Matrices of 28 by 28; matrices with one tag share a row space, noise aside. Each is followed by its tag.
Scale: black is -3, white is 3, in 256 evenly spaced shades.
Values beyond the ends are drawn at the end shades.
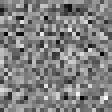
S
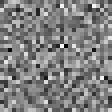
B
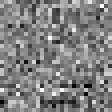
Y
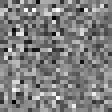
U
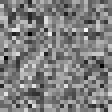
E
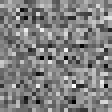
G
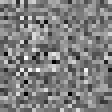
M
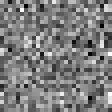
Y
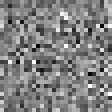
Y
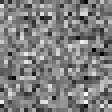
G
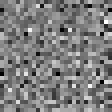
Y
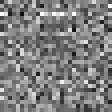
Y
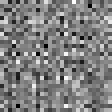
B
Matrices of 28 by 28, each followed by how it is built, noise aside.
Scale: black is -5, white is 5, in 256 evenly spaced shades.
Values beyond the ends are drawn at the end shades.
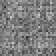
blocks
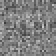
blocks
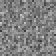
repeating columns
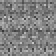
repeating columns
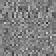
low rank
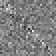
banded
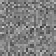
low rank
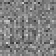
low rank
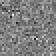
banded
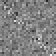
banded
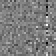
uneven columns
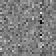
uneven columns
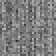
blocks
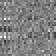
low rank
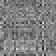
low rank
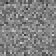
repeating columns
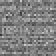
blocks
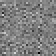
low rank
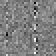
uneven columns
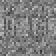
blocks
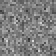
repeating columns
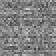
blocks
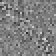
banded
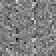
uneven columns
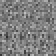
repeating columns
